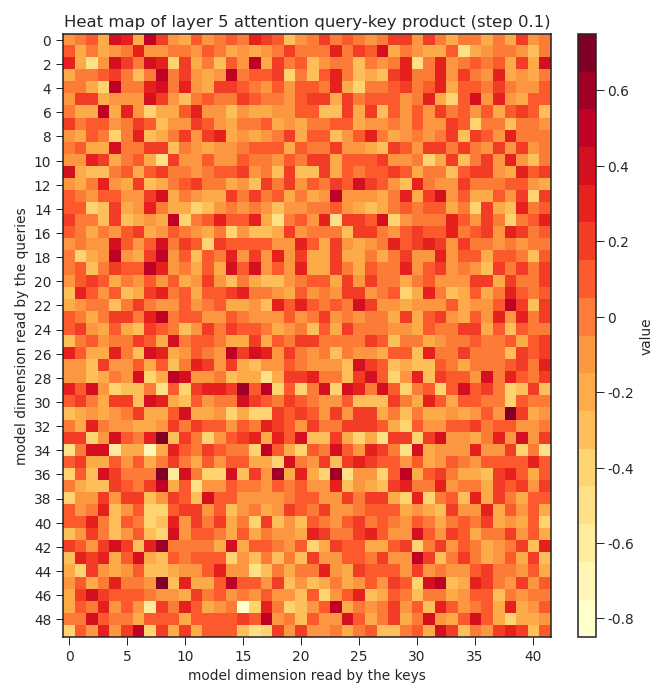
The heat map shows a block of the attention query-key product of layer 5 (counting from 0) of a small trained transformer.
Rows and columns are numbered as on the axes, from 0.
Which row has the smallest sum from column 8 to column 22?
14
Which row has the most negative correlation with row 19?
40
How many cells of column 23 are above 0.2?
8
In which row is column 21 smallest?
42
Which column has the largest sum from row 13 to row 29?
41
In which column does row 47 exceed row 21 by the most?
23
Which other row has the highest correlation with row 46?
48
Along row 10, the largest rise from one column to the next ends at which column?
9
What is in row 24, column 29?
-0.1
